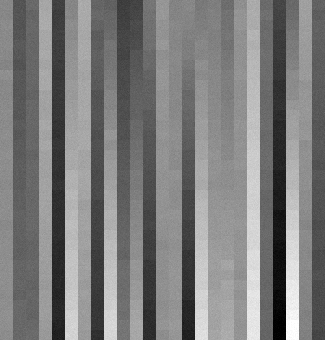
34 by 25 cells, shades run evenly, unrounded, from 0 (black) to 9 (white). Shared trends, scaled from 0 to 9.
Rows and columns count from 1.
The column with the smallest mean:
22
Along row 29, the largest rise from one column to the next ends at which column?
23
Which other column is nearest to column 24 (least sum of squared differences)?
13
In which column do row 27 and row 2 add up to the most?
20
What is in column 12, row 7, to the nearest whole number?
4
